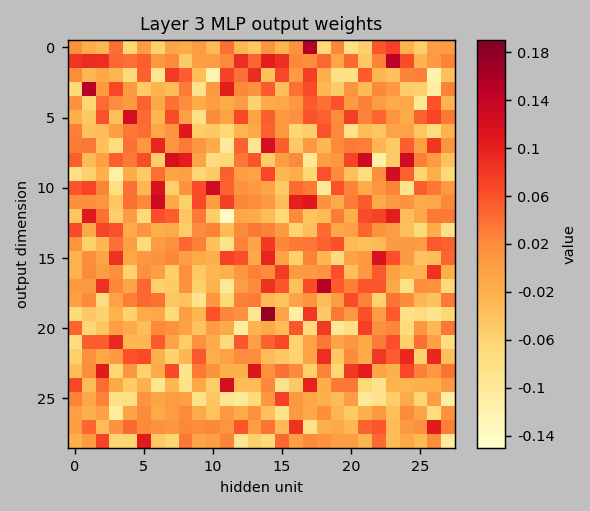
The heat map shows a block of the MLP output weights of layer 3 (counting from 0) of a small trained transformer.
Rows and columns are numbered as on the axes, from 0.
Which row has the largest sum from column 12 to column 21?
17
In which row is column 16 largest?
11
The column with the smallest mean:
25
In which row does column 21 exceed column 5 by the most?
23
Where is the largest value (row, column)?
19, 14
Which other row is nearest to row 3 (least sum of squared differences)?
15
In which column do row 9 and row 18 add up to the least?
9
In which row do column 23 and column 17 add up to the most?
0
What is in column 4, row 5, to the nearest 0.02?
0.12
